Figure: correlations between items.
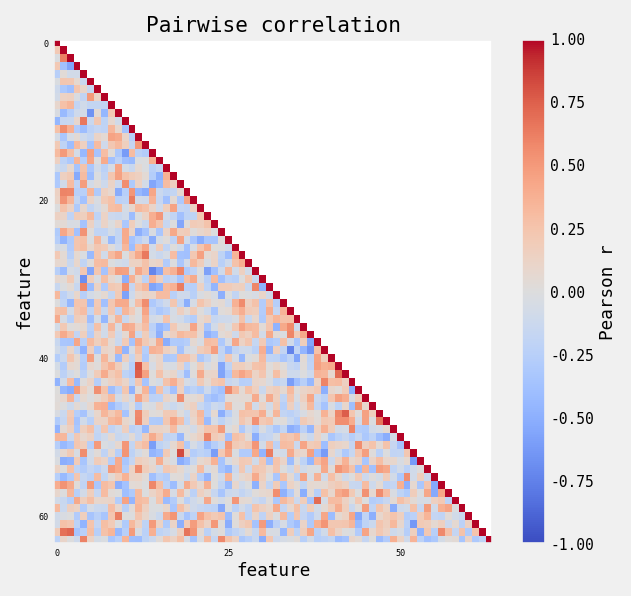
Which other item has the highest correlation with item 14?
56
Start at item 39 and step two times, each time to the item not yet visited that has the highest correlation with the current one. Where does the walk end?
49
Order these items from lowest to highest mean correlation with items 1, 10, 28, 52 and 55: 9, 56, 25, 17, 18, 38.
9, 56, 38, 17, 25, 18
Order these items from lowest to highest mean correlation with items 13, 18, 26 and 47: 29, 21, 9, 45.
9, 21, 29, 45
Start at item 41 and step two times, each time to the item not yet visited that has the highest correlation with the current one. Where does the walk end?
42
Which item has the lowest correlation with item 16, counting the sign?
38
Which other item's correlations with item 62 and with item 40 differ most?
1
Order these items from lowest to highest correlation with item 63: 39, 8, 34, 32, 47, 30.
30, 47, 8, 39, 32, 34
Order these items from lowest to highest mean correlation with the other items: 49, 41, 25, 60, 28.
25, 49, 60, 28, 41
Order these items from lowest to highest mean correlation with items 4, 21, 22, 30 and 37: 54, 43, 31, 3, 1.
3, 43, 54, 31, 1
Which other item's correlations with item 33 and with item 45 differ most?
57
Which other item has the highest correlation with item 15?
22
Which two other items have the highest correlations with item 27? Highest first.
13, 33
